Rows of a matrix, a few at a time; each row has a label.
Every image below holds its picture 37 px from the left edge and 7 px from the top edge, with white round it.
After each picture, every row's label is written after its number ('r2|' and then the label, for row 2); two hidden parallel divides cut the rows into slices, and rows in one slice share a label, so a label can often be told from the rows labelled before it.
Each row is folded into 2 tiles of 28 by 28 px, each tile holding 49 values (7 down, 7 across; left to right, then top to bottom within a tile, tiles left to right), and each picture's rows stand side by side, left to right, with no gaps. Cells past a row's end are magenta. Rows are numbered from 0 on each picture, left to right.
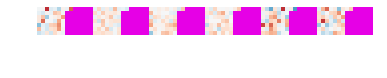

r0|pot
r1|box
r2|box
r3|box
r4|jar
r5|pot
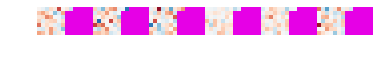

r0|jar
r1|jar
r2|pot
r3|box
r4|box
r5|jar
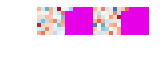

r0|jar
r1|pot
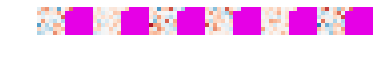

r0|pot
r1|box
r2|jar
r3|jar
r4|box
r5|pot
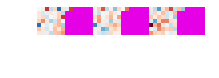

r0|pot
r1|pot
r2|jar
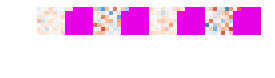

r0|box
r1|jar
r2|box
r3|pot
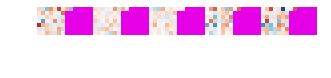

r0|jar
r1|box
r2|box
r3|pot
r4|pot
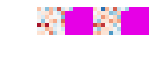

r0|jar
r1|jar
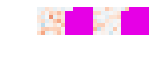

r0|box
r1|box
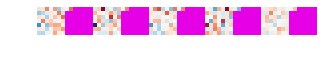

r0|pot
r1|pot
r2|pot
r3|jar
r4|box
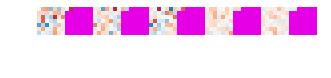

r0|pot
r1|jar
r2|pot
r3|box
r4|box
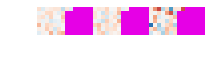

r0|box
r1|box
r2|pot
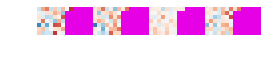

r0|pot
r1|pot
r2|box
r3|pot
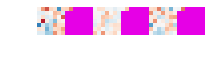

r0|pot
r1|box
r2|pot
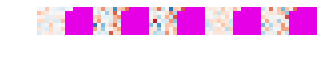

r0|box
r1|pot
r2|pot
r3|box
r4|pot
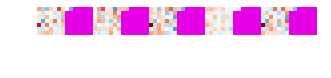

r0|jar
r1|pot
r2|jar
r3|box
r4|jar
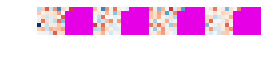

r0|pot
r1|jar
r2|jar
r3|pot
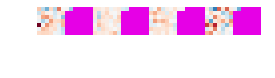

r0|jar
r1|box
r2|box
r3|jar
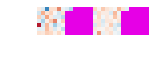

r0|jar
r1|box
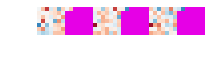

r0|pot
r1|jar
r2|jar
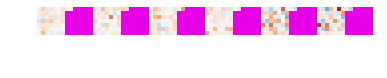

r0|box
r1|box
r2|box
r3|box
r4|jar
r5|jar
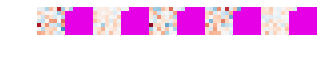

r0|jar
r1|box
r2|jar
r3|jar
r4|box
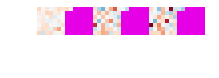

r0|box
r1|jar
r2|jar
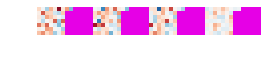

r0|jar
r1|jar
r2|jar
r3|box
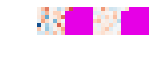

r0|pot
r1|box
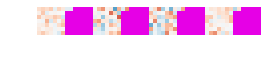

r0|box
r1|pot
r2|pot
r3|box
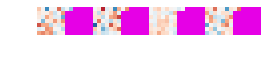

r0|jar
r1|pot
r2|box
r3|pot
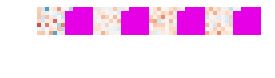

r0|jar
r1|box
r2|box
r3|box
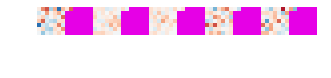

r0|pot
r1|box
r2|box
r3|jar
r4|jar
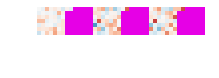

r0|box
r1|pot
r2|pot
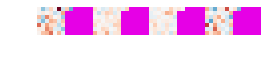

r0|jar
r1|box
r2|box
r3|jar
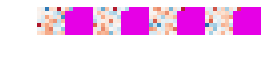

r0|jar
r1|jar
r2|pot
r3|pot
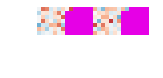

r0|pot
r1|jar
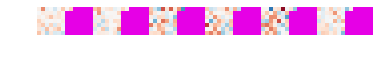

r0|box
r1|box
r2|jar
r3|jar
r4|jar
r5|box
